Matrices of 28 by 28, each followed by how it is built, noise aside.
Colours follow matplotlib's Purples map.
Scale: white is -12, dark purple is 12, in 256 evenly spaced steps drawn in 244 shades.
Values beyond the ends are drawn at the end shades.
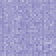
blocks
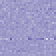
uneven rows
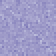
diagonal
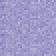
repeating rows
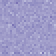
uneven rows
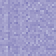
repeating rows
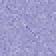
diagonal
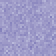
noise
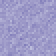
Hankel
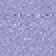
uneven rows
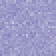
uneven rows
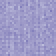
blocks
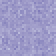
blocks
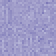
blocks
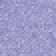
noise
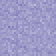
repeating rows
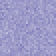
noise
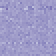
uneven rows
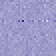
uneven rows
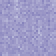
blocks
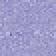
uneven rows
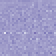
uneven rows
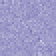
diagonal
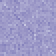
diagonal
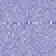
uneven rows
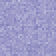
noise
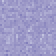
blocks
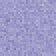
repeating rows
